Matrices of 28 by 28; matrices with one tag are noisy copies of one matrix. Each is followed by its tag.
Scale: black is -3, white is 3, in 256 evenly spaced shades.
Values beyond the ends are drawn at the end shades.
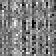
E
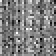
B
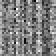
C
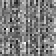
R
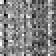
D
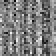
C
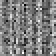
C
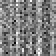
C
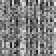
R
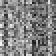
D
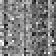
D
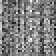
B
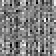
R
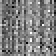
B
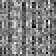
E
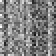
D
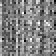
B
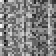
D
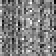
B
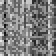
D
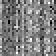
B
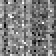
D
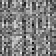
E
